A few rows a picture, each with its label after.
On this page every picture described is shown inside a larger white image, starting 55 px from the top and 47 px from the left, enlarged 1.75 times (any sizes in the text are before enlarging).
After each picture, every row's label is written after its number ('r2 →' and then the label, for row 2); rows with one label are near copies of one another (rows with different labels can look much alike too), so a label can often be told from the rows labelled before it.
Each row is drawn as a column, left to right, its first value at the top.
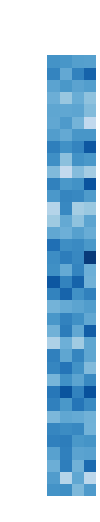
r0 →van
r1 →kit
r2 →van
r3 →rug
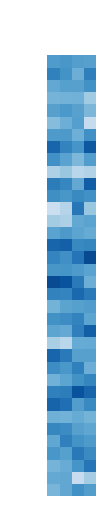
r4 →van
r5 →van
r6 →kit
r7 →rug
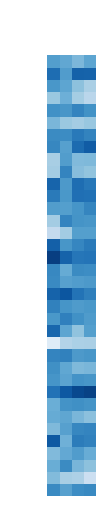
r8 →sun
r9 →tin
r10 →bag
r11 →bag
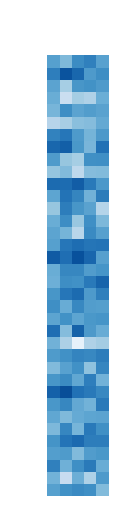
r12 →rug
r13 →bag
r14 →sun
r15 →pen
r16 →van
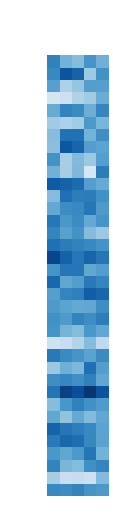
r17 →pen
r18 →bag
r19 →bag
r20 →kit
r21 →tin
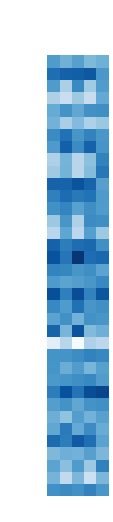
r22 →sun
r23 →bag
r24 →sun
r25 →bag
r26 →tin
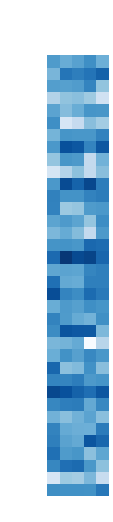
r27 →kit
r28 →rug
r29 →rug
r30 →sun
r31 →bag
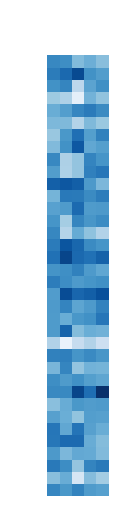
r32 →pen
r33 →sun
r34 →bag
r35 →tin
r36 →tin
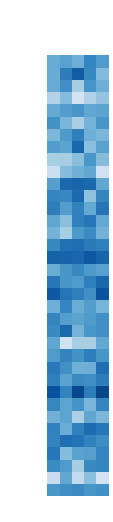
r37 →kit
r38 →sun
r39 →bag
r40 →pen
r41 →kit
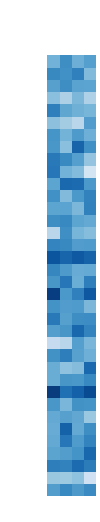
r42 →tin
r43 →pen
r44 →rug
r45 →kit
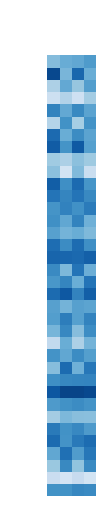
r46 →bag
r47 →kit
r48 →bag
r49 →kit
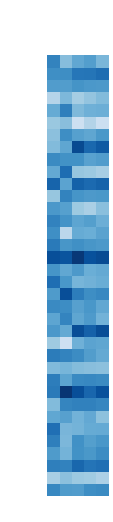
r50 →pen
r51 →tin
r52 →rug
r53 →rug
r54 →rug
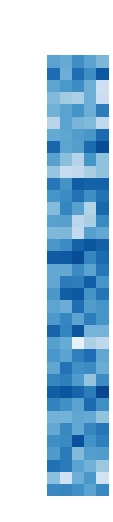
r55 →rug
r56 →kit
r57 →sun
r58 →van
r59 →bag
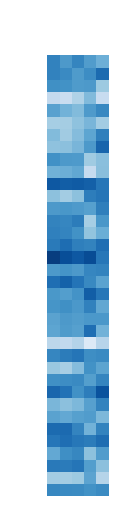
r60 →pen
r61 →pen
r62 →pen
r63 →sun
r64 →bag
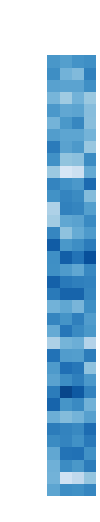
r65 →van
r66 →kit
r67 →kit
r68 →pen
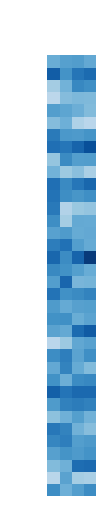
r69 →bag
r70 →van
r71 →rug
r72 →rug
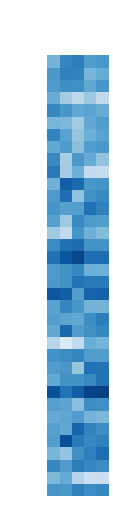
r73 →tin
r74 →sun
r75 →pen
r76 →kit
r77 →kit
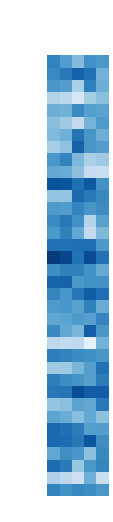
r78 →pen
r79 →pen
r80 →bag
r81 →sun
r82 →kit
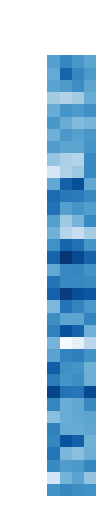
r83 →kit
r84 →sun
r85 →sun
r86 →tin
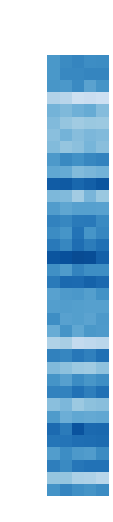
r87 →pen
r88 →pen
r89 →pen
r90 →pen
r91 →pen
